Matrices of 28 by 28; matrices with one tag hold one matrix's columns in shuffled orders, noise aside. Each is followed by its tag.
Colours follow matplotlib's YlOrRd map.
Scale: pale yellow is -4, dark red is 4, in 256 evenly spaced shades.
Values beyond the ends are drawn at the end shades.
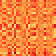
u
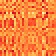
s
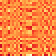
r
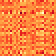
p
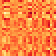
s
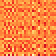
r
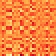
r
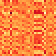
p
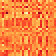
s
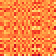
r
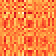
s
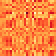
s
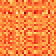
p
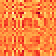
s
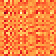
p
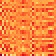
r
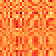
s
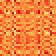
p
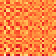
r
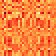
s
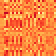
s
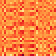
r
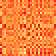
u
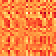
s
